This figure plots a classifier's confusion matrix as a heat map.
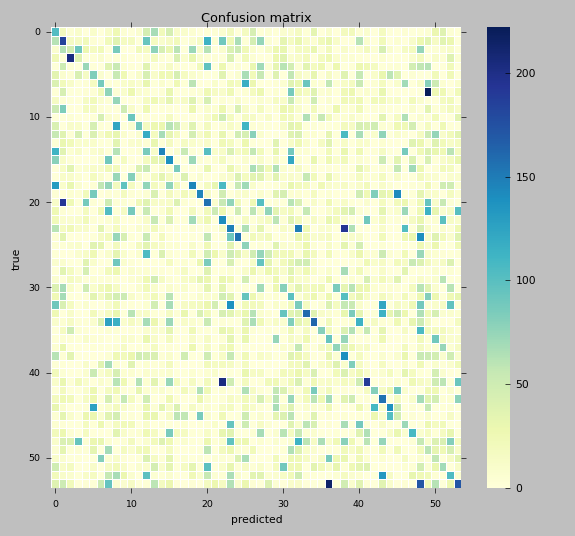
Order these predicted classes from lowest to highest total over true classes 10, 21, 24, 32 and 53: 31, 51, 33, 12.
51, 31, 12, 33
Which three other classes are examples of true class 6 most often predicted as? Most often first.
25, 33, 49
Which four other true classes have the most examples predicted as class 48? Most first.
53, 24, 35, 32
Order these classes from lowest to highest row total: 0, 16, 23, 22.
0, 16, 22, 23
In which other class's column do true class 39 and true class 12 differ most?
38
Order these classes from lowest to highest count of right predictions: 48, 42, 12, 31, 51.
48, 51, 42, 31, 12
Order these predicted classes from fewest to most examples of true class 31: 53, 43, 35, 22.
35, 43, 53, 22
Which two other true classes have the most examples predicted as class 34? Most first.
42, 43
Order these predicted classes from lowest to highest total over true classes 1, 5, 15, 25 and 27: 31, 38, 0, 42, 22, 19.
42, 19, 38, 22, 0, 31
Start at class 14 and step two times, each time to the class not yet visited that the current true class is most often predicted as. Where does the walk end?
13
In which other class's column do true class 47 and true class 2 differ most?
3
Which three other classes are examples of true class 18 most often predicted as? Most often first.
0, 22, 9
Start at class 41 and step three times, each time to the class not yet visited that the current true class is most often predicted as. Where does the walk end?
20
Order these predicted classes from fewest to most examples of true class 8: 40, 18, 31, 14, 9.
9, 14, 40, 18, 31
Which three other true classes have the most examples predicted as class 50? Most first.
36, 12, 53
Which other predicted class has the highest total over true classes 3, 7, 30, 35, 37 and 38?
49
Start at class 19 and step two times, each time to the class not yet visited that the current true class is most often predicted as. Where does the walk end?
44
